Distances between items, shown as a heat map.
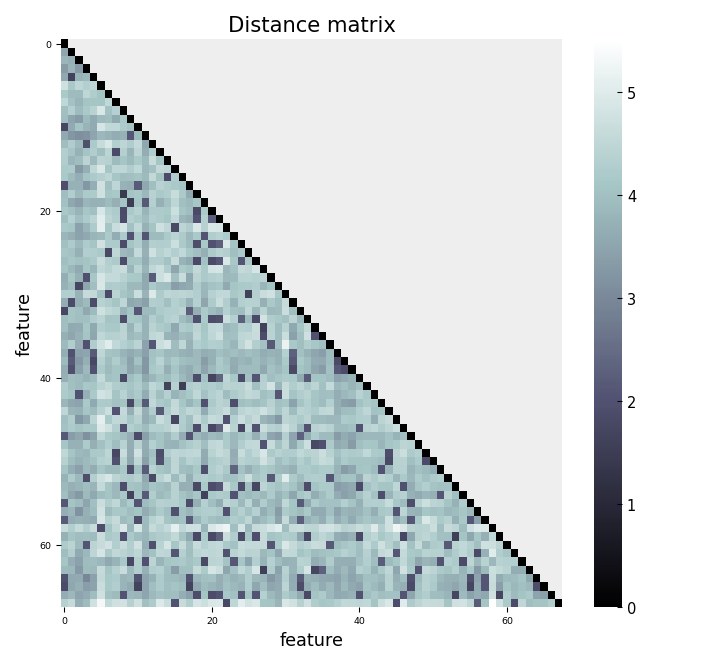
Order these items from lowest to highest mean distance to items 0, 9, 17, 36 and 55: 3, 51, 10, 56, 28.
10, 3, 28, 51, 56
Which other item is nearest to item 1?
4
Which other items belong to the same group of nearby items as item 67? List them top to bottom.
15, 22, 45, 56, 61
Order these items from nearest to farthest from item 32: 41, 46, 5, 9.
46, 9, 41, 5
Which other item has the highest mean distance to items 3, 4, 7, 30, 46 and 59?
67
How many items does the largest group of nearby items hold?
12
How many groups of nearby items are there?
12
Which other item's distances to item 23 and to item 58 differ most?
43
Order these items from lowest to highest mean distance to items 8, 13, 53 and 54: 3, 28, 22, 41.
3, 41, 28, 22
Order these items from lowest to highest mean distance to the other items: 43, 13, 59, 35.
59, 43, 35, 13
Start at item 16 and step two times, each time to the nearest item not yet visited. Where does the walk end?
14
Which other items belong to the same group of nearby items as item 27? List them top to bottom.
34, 35, 48, 63
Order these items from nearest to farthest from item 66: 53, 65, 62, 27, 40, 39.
53, 40, 65, 39, 62, 27
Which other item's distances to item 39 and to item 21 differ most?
31
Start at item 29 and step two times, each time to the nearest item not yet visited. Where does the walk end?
42
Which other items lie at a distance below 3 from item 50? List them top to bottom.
7, 13, 44, 49
